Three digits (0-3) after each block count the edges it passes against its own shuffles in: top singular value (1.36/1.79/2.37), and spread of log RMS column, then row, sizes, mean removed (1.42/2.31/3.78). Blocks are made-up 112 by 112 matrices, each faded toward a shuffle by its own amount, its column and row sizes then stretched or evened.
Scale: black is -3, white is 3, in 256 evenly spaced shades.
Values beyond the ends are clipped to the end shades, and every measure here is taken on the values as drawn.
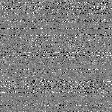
0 0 3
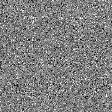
0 1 1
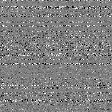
0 1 3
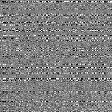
3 1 3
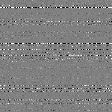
3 0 3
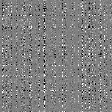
2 3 2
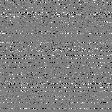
1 0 3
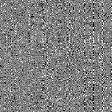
3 2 0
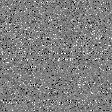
0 0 2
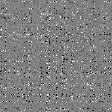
0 2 2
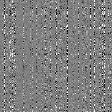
3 3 1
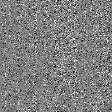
0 2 1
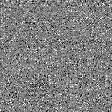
2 0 1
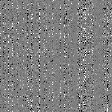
2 3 1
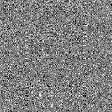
2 1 1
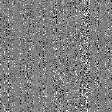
0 3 0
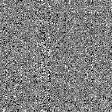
1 2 1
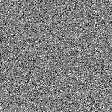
1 0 0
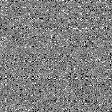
2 1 2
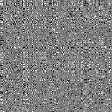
3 2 2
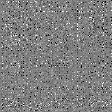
0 2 2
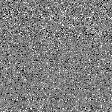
1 0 2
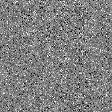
1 1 0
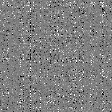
1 2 1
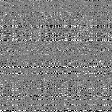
3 1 3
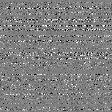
2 0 3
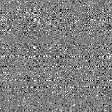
3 1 2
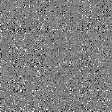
1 2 2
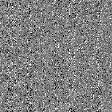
1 2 0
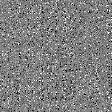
1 2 1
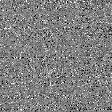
1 0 2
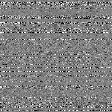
0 1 3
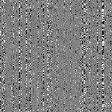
3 3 0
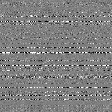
3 0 3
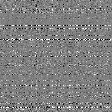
3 1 3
